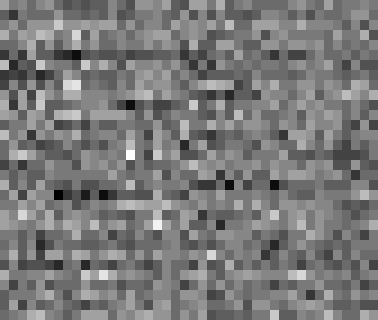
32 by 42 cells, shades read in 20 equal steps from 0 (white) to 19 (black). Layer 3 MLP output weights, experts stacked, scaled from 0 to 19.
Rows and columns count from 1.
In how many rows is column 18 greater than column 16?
11
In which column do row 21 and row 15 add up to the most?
39
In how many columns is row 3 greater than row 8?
6
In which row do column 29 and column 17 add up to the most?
27
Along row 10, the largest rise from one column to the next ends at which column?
4
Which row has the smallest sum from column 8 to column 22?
23
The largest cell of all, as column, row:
7, 20
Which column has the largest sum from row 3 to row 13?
2
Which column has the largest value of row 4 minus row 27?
26
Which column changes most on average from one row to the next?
24
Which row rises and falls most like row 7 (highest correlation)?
29
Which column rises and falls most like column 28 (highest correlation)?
33
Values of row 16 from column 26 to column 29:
8 9 12 10
